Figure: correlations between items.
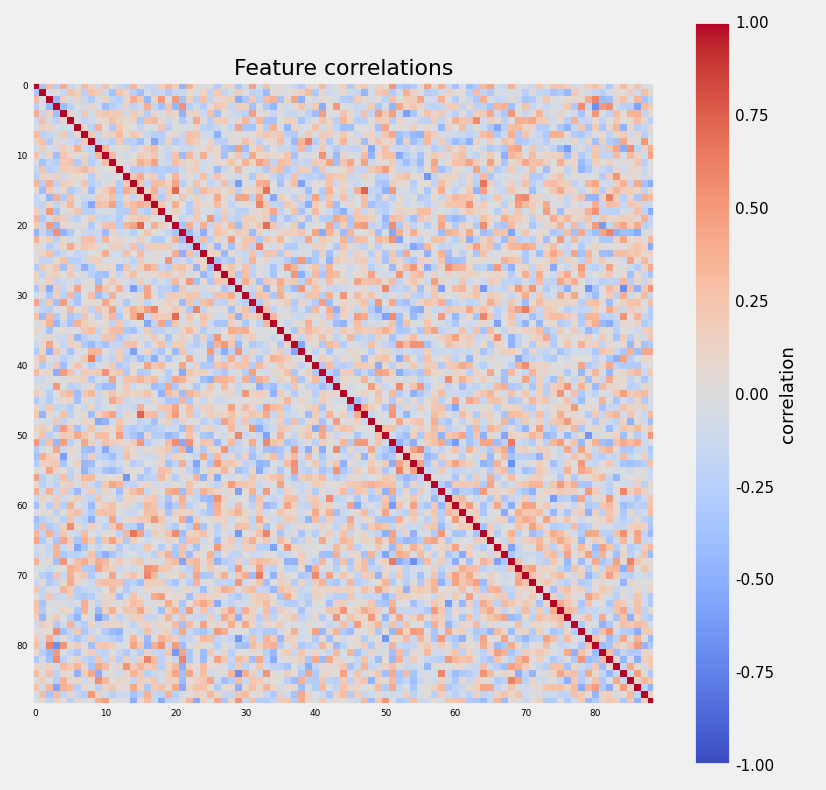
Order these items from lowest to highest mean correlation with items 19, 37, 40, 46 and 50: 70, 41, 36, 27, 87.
41, 36, 87, 70, 27
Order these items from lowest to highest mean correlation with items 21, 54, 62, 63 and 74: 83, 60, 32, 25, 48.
83, 25, 32, 48, 60
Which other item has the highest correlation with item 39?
8
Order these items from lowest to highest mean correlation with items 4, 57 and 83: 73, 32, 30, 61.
73, 30, 32, 61
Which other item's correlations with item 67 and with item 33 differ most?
20
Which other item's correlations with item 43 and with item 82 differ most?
32
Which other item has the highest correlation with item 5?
63
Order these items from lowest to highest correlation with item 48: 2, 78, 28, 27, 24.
24, 2, 78, 28, 27
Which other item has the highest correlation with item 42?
59
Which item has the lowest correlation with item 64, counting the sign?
29
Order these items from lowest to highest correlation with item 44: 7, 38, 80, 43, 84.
80, 38, 43, 7, 84
